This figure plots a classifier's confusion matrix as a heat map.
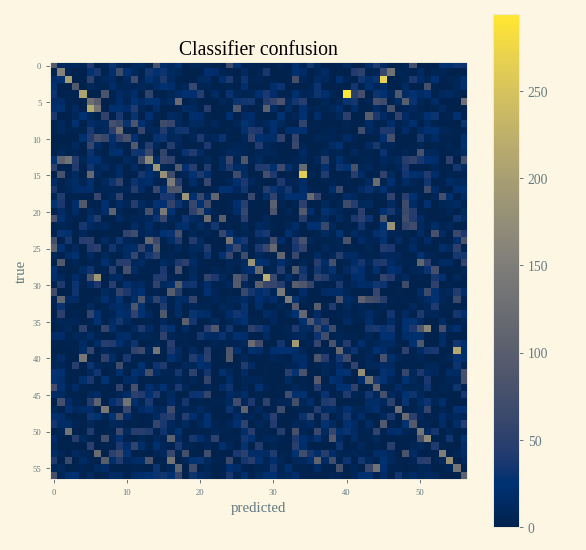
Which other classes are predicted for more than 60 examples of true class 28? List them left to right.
10, 17, 33, 52
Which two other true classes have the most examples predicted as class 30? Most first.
25, 19
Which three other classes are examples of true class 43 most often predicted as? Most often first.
36, 56, 21
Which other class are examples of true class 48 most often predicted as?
9
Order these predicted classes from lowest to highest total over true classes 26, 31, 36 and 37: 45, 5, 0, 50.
5, 45, 0, 50
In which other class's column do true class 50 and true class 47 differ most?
7
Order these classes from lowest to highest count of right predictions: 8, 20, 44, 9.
8, 20, 44, 9
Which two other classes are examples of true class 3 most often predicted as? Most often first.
51, 19
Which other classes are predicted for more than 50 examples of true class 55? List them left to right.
17, 19, 39, 43, 44
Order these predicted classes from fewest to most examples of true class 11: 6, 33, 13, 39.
6, 39, 13, 33
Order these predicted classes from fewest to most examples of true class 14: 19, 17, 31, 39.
39, 19, 31, 17
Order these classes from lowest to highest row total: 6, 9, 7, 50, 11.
11, 7, 9, 6, 50
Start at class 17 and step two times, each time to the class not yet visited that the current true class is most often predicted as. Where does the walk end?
44
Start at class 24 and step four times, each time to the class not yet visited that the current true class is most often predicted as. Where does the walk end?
32
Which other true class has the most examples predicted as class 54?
13
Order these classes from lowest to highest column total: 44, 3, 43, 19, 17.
3, 43, 19, 44, 17
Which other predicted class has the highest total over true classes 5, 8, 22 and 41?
46
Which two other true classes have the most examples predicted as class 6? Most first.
29, 53
